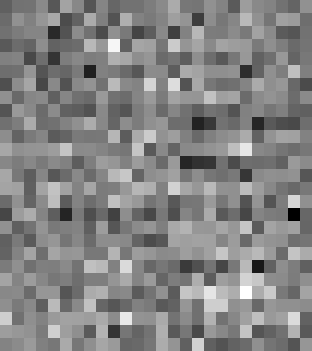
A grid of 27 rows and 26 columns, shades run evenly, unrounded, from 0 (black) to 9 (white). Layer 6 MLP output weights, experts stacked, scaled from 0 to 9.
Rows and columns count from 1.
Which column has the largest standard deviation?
21
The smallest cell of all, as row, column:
17, 25
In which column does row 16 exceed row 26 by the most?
10
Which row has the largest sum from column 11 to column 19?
15
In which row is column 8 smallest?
6
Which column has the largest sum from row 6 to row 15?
13
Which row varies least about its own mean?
9
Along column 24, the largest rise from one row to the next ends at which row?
11
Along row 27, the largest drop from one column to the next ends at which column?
18
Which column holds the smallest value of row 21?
22
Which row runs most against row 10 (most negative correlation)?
19
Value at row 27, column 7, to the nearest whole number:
4
